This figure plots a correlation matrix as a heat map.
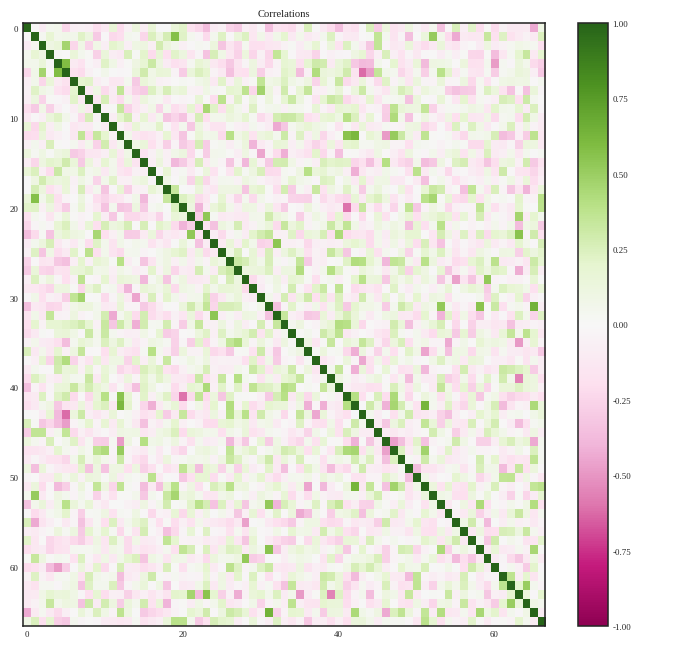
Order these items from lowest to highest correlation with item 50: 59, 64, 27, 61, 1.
59, 1, 64, 27, 61
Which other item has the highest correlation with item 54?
63
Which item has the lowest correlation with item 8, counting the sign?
49
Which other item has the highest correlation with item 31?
65
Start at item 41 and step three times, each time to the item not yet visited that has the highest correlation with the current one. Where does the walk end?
51
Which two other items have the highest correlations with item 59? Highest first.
28, 1
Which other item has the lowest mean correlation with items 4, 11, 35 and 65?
32
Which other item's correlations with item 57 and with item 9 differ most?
23
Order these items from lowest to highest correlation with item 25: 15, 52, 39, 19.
15, 52, 19, 39
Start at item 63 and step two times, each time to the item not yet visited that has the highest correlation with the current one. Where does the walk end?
21
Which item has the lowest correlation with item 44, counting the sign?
5
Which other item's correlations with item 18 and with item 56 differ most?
64
